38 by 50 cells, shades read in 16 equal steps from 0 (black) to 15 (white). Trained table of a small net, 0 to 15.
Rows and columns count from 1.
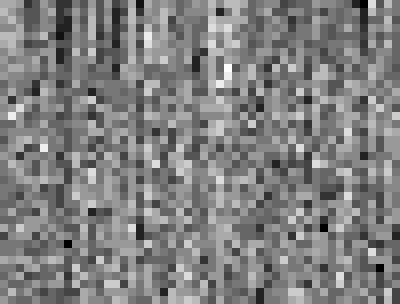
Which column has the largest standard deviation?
12
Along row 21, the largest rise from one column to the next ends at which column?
40
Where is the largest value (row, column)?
9, 29
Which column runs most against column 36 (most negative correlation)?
47
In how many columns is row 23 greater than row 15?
20
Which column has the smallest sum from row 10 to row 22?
39
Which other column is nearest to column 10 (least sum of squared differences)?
14
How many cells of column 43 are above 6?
27
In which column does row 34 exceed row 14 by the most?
33
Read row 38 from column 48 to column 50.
4 11 4
